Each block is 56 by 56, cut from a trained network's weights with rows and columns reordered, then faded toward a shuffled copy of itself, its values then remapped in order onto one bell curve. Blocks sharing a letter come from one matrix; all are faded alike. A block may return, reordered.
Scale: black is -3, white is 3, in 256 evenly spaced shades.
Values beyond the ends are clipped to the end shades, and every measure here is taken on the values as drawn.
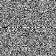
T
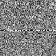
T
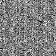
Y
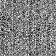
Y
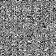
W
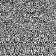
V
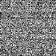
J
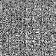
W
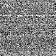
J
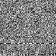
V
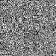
T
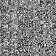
W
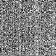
W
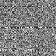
V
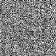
T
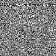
V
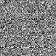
V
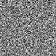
T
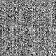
Y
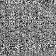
W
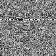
T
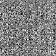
W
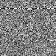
T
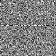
T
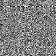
T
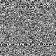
V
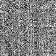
Y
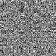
T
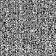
Y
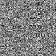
T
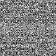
J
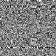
V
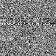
V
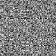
V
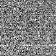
J
